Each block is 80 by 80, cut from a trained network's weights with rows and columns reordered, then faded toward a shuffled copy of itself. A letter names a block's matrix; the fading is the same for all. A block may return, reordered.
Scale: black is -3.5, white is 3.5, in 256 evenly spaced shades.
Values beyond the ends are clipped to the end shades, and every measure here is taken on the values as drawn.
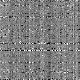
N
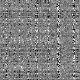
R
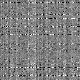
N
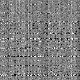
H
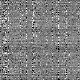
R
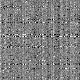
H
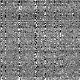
R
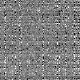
R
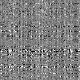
H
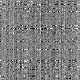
H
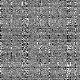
R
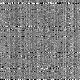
H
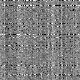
N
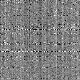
N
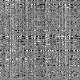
H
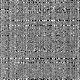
N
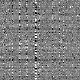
R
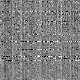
H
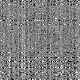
H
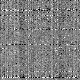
N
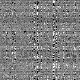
R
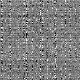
R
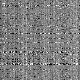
H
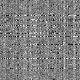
N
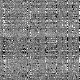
R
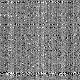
H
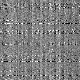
H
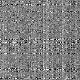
H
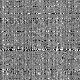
N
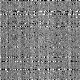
N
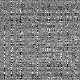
R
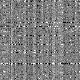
N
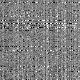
N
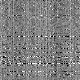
H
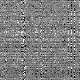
R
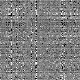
R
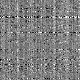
H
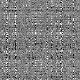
R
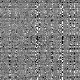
R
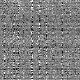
R
